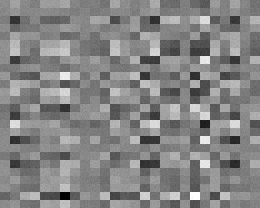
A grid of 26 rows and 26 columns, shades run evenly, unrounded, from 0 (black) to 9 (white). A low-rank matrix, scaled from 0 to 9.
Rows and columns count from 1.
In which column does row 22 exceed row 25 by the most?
7
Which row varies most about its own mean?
25
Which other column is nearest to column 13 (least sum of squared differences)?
1
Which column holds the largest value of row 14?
20
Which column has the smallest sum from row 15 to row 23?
15
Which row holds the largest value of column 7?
10
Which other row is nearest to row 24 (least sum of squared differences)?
13
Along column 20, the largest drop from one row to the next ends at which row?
26
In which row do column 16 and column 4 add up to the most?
16
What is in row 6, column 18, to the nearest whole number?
3
